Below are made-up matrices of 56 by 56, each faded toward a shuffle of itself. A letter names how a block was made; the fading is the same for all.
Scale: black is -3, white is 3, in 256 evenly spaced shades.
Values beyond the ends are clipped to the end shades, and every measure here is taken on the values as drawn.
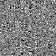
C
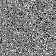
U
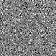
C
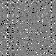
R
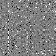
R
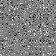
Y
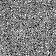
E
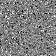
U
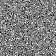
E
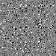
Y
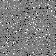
Y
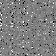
Y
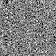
C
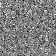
U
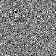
C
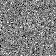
E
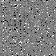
Y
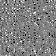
R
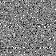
U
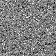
E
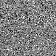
U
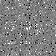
Y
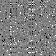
R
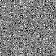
C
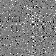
Y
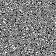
U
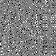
R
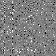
R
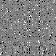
R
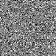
C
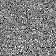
U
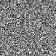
C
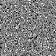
C
